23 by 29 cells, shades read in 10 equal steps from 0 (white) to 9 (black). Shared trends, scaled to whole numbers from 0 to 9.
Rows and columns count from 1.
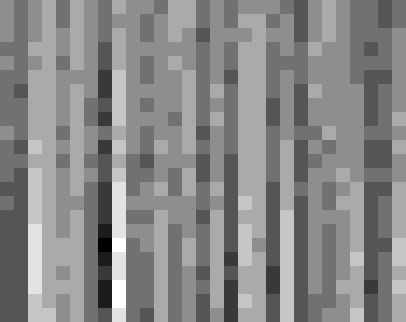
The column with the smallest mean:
9
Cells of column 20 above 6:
2
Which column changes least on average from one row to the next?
4
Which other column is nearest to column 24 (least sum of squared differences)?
13
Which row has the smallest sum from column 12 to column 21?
11
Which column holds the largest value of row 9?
8
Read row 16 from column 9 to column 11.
1 5 5
